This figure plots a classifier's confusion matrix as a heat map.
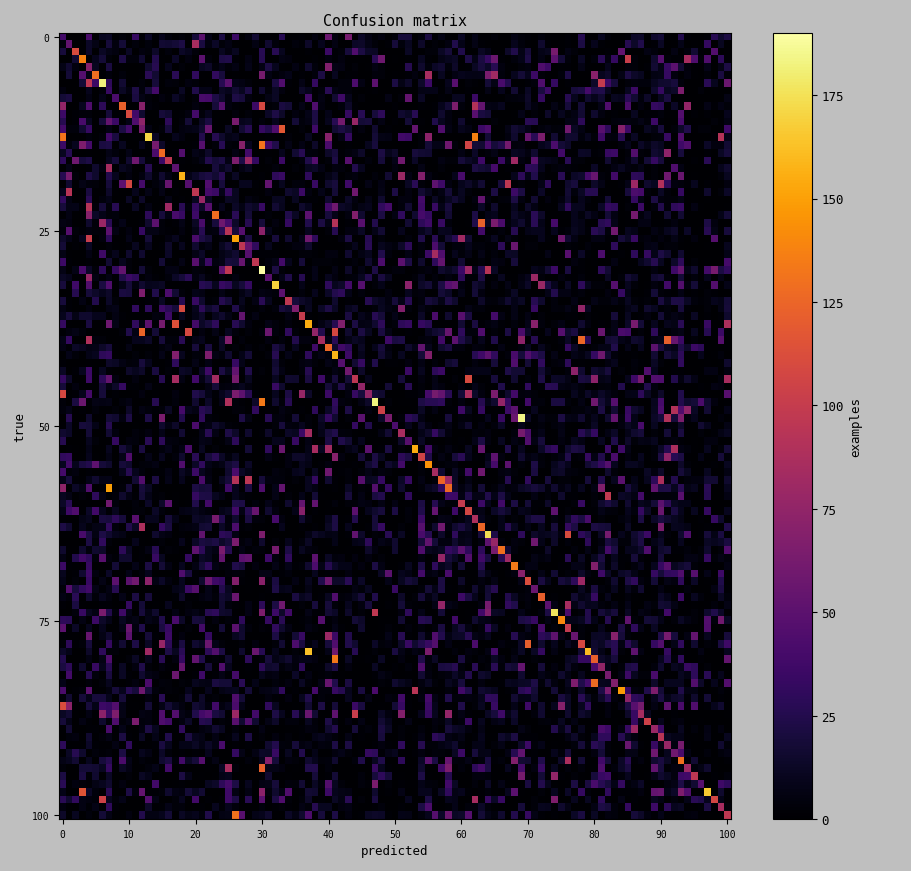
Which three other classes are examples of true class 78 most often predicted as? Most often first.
70, 15, 22
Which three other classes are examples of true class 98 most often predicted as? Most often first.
6, 62, 74
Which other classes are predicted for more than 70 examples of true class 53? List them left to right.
38, 40, 92
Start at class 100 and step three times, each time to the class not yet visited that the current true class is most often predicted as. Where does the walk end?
40
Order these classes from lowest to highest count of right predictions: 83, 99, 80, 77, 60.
77, 83, 99, 60, 80
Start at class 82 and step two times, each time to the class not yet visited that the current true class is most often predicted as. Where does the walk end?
7
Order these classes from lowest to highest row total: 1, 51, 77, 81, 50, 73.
50, 1, 73, 51, 81, 77
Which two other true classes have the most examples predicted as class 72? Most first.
32, 13
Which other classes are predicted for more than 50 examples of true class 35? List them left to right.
18, 51, 78
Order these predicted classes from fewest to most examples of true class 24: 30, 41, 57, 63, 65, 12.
12, 30, 57, 65, 41, 63
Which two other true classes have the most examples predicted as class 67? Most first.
19, 14
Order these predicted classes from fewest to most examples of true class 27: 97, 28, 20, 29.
97, 20, 29, 28
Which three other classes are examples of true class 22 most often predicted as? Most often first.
4, 16, 41
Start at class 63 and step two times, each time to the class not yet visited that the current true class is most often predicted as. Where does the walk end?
33
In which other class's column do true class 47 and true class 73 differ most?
30
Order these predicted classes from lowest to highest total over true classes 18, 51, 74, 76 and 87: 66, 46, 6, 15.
46, 66, 15, 6
